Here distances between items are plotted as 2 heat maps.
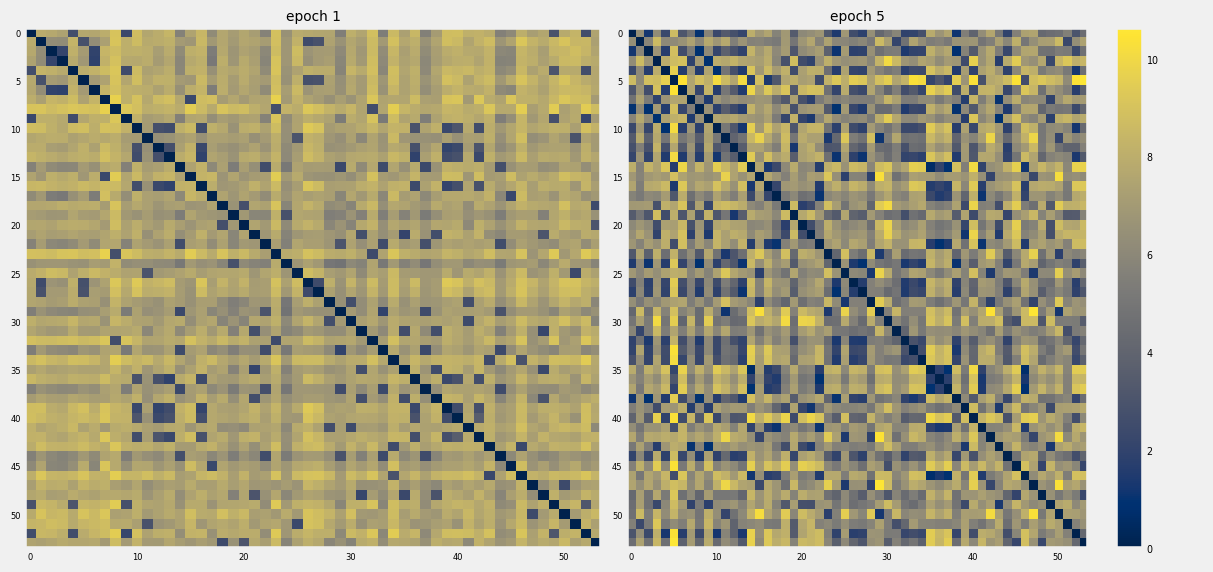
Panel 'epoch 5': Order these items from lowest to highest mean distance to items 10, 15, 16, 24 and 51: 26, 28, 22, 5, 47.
26, 28, 22, 47, 5
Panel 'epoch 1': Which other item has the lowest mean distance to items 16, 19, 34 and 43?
46
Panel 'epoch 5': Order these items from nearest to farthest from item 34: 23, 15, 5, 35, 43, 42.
23, 43, 15, 42, 35, 5
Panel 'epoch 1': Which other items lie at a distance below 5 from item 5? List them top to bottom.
1, 26, 27
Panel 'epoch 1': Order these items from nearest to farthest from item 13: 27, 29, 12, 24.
12, 24, 29, 27
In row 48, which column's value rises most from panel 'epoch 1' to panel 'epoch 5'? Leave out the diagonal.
35
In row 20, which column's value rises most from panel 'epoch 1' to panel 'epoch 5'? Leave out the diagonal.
53
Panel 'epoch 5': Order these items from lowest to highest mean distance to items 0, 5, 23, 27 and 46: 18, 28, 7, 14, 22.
22, 14, 7, 28, 18
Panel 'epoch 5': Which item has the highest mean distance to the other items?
5
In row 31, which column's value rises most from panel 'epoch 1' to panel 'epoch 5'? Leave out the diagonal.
21
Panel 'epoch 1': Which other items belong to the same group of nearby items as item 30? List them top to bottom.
28, 41
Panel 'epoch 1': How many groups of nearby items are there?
15
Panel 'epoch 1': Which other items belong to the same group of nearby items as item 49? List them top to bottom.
0, 4, 9, 52
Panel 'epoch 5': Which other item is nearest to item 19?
12
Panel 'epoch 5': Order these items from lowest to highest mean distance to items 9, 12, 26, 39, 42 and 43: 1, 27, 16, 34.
27, 34, 1, 16
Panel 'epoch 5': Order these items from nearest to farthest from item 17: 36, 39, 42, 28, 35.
36, 35, 39, 28, 42
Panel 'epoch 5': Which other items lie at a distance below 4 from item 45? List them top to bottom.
30, 48, 53
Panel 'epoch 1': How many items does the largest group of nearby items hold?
8
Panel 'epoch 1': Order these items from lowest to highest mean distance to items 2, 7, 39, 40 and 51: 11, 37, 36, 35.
36, 11, 37, 35
